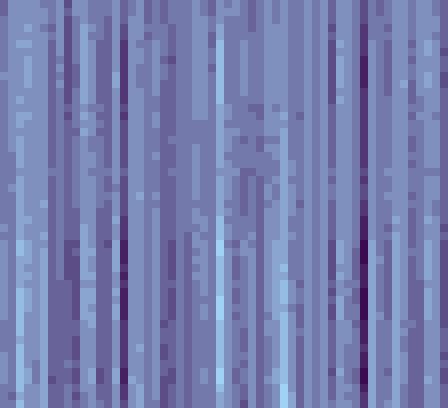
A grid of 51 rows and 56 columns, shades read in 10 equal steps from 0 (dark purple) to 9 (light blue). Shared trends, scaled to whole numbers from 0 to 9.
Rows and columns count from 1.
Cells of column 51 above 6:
1
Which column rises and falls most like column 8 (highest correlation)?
53
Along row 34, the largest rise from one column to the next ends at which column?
47
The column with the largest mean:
28
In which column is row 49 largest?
36
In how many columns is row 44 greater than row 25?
8
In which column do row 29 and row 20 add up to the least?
46
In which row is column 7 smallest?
48
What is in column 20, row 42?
6
